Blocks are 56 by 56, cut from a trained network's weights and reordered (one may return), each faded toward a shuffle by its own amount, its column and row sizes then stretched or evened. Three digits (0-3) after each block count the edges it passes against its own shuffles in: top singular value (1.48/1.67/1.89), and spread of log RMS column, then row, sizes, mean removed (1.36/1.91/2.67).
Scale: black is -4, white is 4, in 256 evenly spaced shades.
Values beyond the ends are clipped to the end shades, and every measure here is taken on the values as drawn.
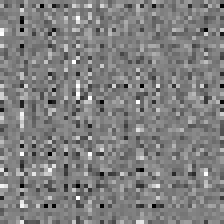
0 3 2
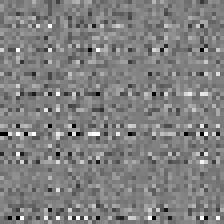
3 2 3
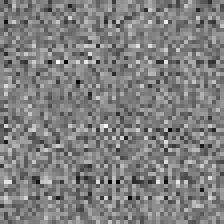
3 1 2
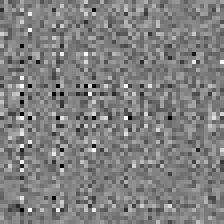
3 2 2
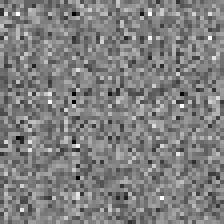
1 2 1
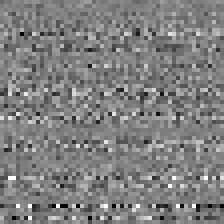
2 0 3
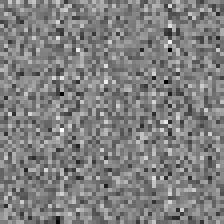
1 2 0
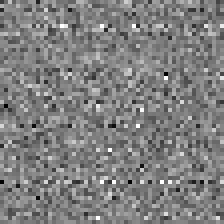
1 0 2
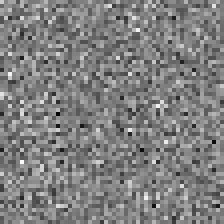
1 1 1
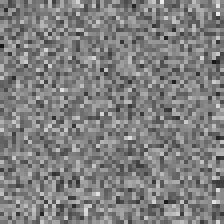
2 1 0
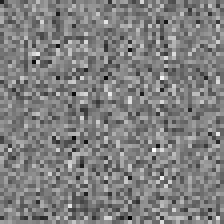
0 2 1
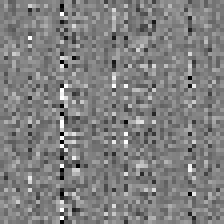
3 3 0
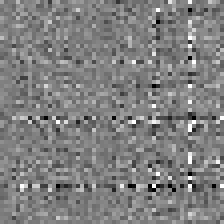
3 2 2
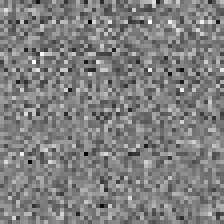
1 0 2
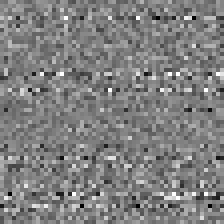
0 0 3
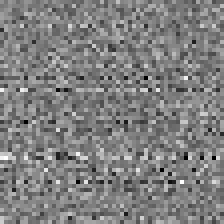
3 0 2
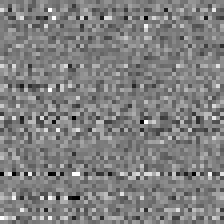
3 0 3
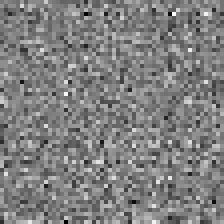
2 2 1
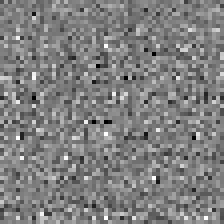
1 1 2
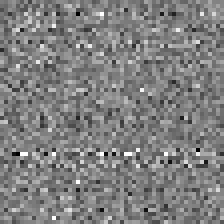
2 0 2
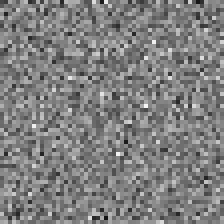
1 0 1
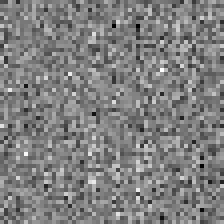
1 2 0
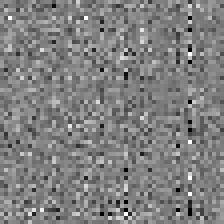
1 2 2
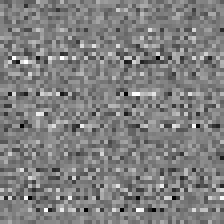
0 0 3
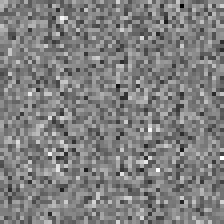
0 2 0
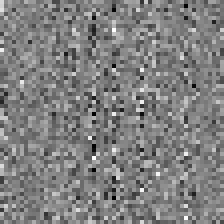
1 3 0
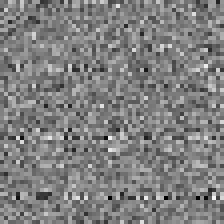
3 0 2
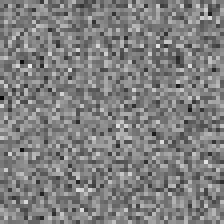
2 0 0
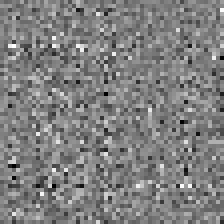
1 2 1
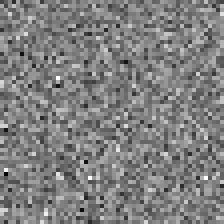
1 0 0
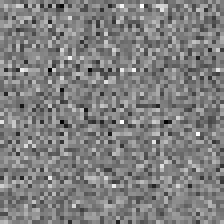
1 0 2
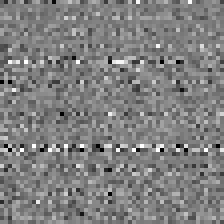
1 0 3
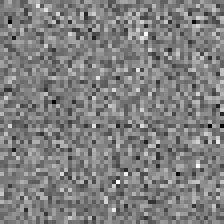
0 1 1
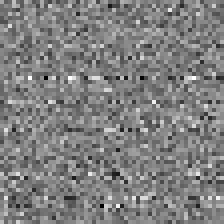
3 0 2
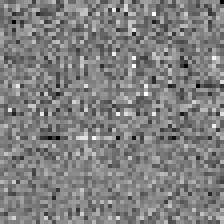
0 1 2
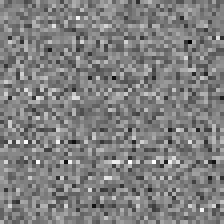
1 0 2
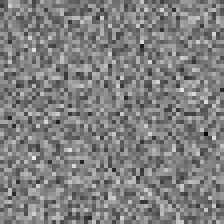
3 0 0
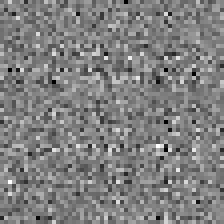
0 1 2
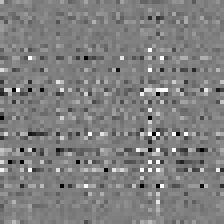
1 2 3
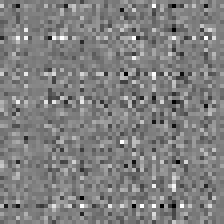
1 3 2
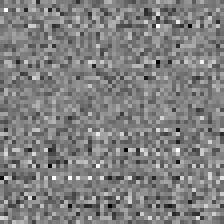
0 1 3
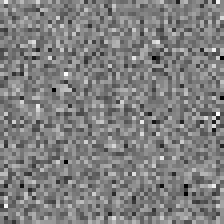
0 1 1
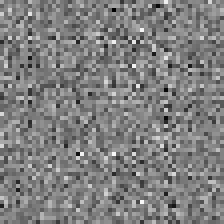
2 2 0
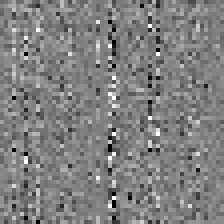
0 3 0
